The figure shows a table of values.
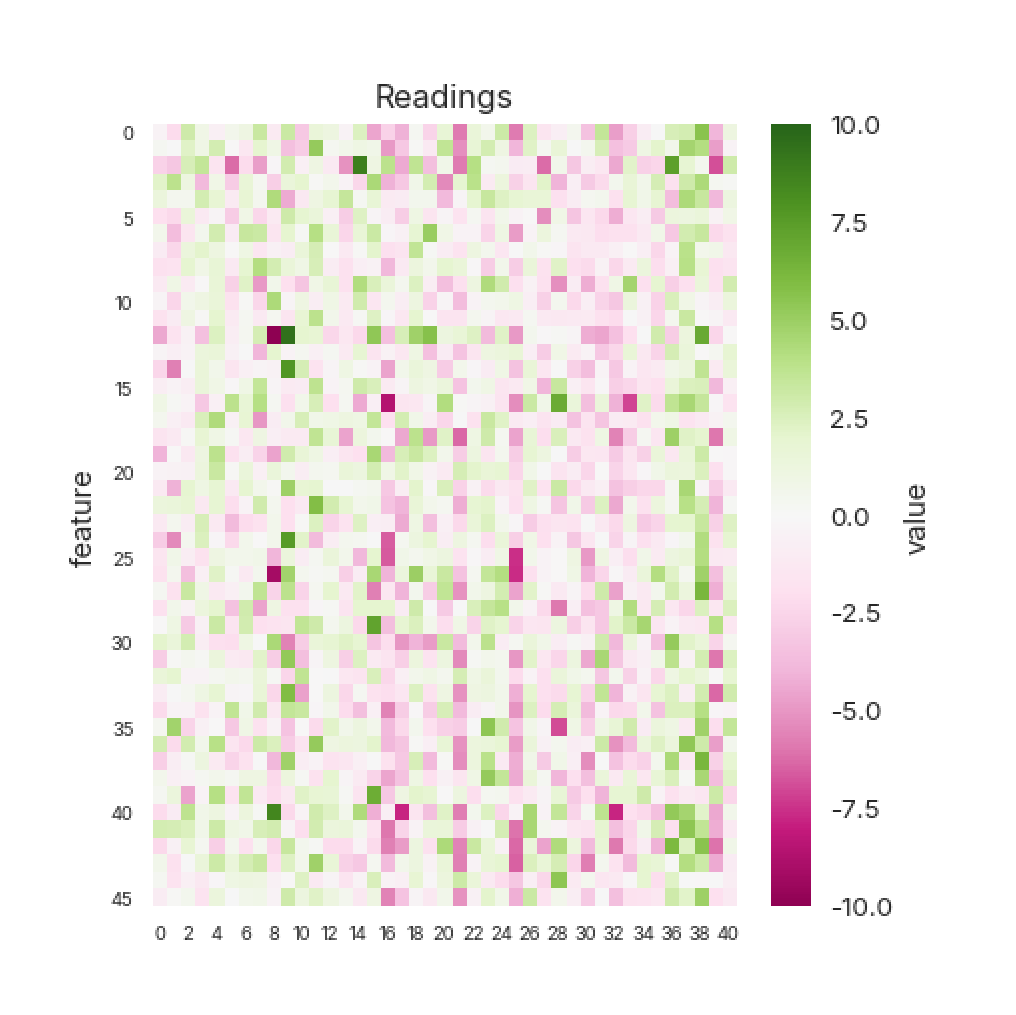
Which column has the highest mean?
38
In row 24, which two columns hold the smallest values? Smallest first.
16, 1
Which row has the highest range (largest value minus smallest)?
12
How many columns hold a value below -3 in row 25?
5
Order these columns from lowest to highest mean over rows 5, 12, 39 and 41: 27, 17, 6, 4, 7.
27, 17, 7, 6, 4
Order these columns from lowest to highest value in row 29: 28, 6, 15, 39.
28, 6, 39, 15
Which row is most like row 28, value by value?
9
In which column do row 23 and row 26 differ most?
8
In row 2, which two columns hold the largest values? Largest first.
14, 36
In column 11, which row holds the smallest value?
24
